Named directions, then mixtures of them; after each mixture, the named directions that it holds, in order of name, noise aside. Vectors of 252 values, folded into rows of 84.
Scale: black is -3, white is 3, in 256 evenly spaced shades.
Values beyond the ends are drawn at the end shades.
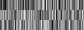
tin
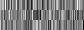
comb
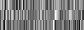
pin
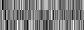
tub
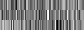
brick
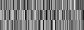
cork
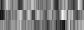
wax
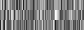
pin.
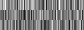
tin.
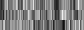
pin, wax.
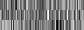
brick.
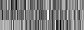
brick.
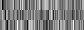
tub.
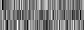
tub.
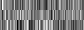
tub.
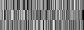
comb, cork, pin.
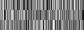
comb, cork, pin.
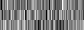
brick, cork, wax.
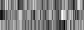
comb, wax.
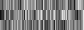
cork, wax.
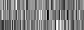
brick.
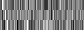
tub.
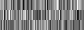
comb, pin, tin.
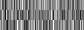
pin, tub.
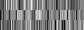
brick, comb, wax.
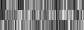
tin, wax.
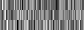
pin, tub.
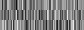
brick, pin, tub.
